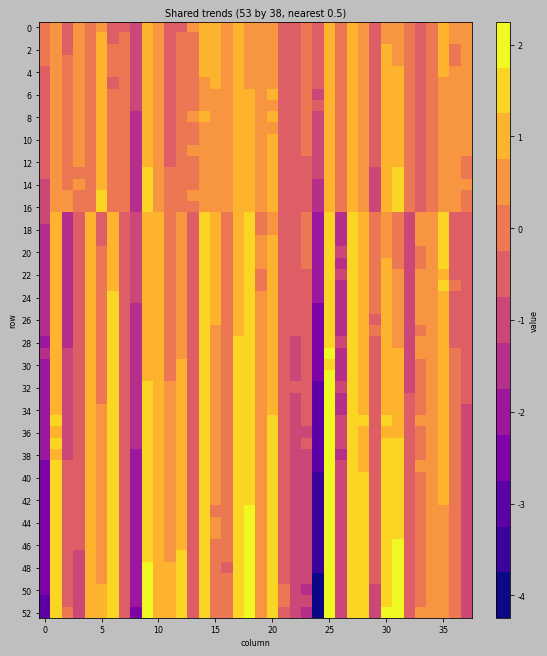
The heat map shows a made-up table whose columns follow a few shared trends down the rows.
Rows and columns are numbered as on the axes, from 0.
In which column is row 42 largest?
25
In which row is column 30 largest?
52
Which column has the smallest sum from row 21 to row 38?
24
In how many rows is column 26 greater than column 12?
1
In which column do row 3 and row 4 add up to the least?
8
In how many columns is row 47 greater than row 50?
3
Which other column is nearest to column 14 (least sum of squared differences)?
27
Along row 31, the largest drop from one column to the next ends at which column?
26
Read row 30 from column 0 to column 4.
-2 1 -1 -0.5 1
